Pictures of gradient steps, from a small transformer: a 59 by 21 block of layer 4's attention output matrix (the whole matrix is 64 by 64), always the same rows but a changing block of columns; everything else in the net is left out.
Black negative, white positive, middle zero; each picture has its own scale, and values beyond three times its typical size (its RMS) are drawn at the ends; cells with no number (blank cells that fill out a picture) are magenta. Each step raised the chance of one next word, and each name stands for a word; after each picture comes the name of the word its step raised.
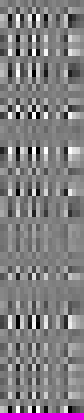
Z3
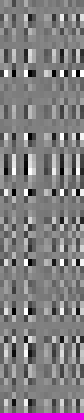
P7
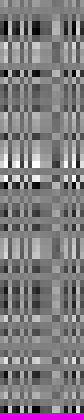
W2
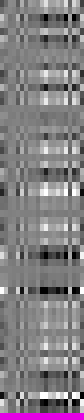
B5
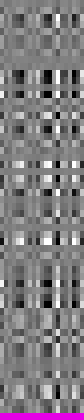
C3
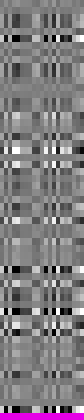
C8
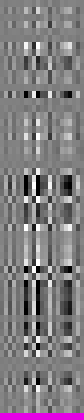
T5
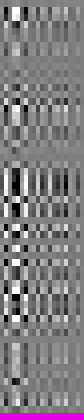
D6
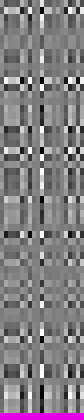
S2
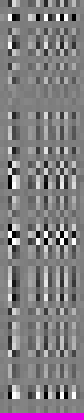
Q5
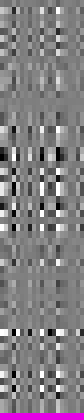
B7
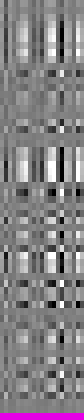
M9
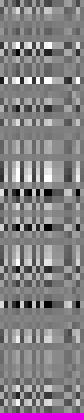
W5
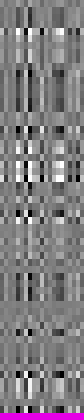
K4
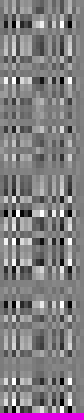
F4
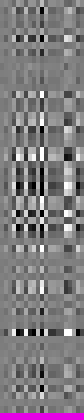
B7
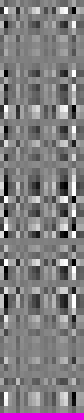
D6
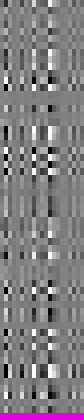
S2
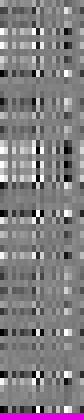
K4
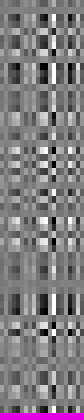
C8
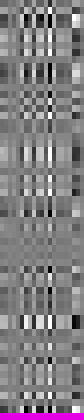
Z3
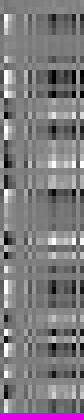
C3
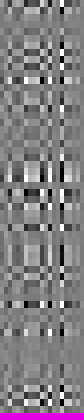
W5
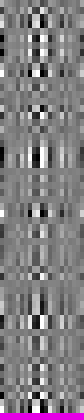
Z3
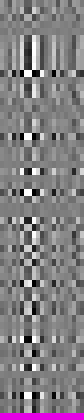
P7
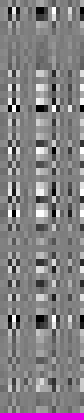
D6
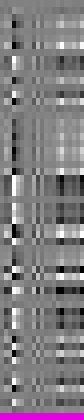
T5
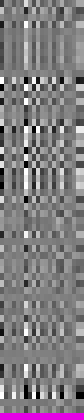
S2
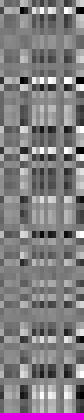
S2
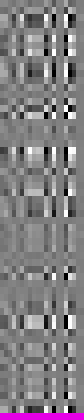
Z3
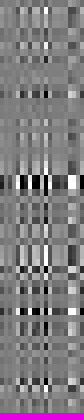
T5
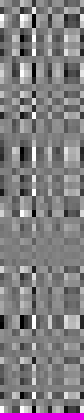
Z3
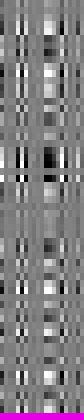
W2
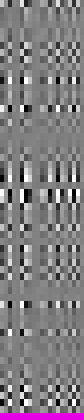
W5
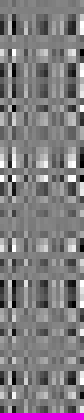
W2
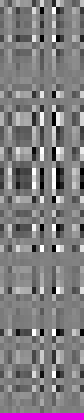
B7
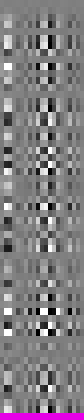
C8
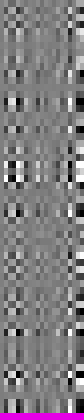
K4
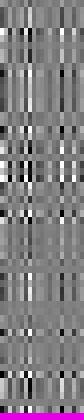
K4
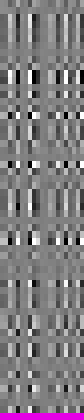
C3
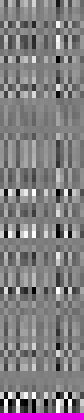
B5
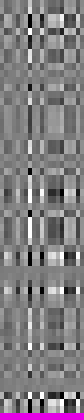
B5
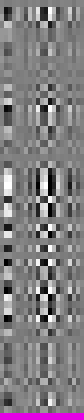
D6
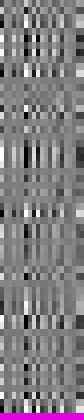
Z3
